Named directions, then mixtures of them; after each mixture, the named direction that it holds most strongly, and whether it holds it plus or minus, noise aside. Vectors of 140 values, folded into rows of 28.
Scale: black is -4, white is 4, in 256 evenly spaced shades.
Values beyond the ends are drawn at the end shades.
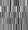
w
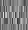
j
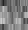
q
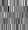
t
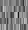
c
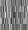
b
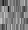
q, plus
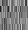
w, minus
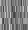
b, plus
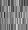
t, minus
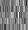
c, minus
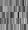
c, plus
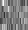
t, minus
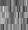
q, plus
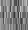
w, plus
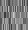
b, minus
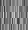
j, plus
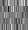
t, plus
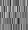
w, plus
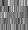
t, plus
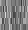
b, plus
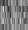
b, minus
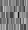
c, plus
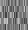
c, minus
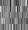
w, plus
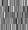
t, plus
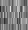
j, plus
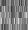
b, plus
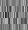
j, minus
